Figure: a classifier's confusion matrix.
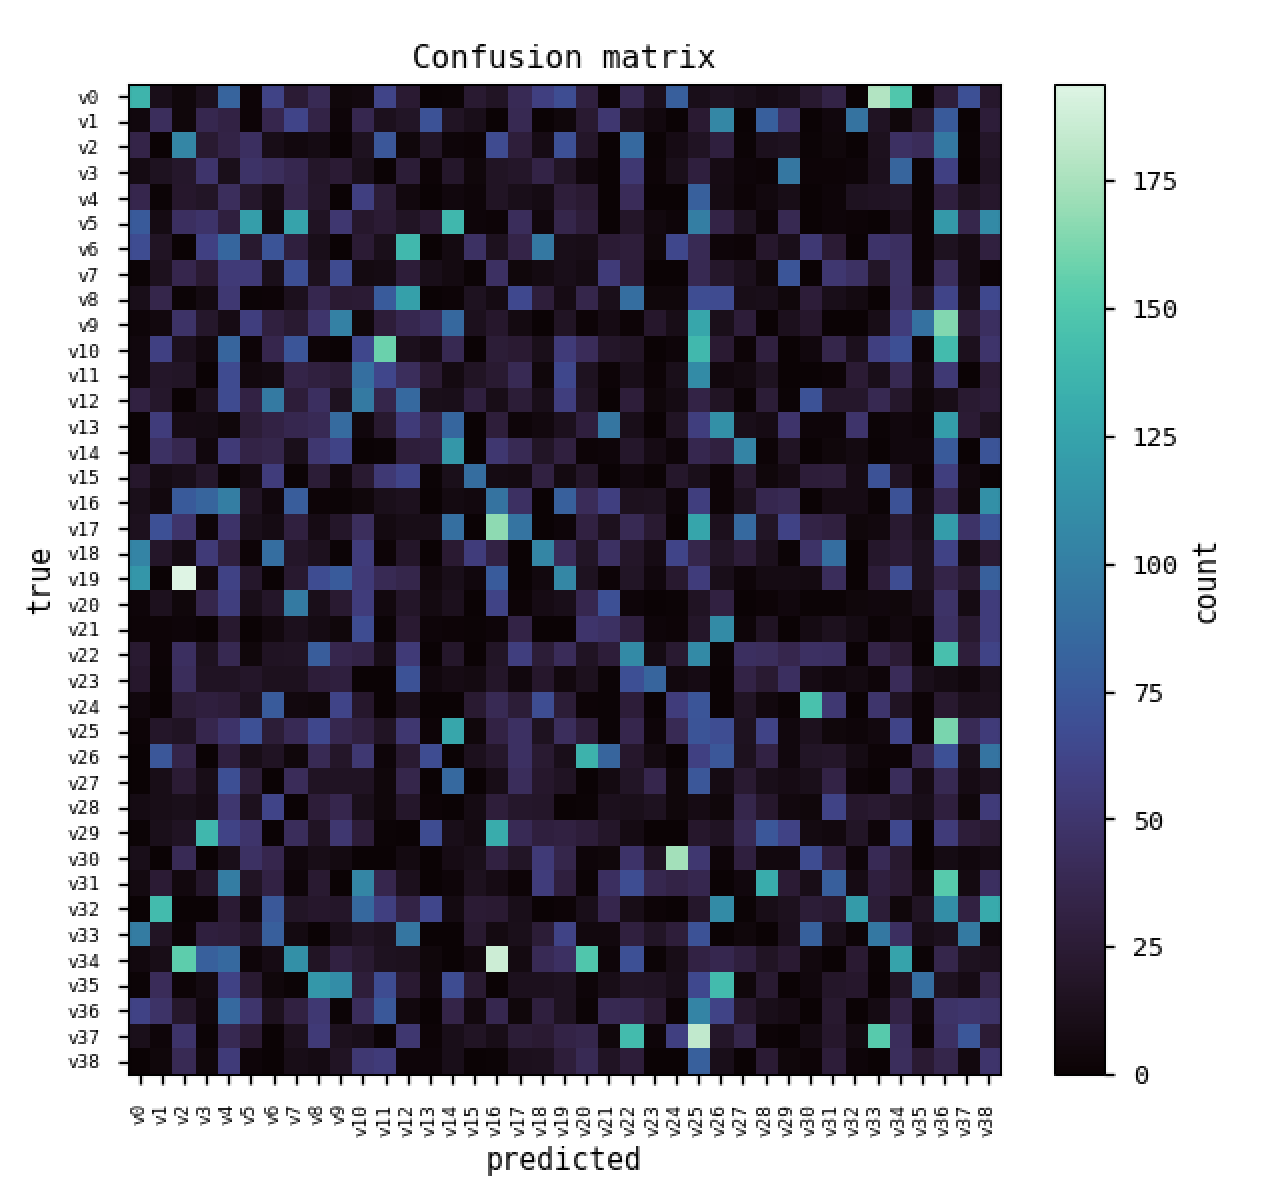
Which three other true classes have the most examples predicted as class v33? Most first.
v0, v37, v15
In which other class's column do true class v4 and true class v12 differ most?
v6
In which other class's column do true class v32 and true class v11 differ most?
v1
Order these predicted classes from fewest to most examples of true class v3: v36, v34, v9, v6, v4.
v4, v9, v6, v36, v34
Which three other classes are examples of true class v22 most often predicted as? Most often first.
v36, v25, v8
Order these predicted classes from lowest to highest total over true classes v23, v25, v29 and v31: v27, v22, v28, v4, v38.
v27, v38, v22, v4, v28
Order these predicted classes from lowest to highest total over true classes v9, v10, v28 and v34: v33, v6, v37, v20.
v37, v33, v6, v20
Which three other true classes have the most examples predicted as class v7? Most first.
v5, v34, v20
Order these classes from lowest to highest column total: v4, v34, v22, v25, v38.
v22, v34, v38, v4, v25
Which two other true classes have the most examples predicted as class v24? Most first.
v30, v0
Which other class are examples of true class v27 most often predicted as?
v14
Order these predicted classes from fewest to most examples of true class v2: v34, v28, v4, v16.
v28, v4, v34, v16
